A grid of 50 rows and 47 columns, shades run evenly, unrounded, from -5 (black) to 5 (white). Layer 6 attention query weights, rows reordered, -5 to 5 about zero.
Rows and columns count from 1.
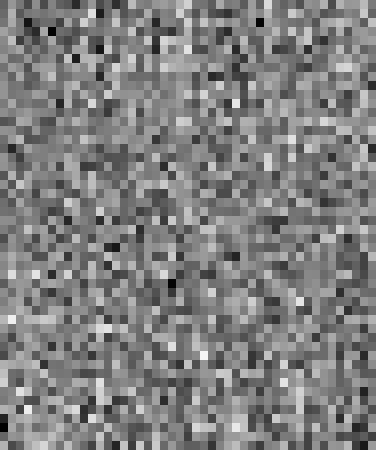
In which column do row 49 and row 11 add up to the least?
44
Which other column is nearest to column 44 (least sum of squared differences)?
5
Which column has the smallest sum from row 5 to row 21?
13
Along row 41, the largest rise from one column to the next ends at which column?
24
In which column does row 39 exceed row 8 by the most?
30
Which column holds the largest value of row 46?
4
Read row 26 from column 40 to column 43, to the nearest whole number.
0 1 -1 3
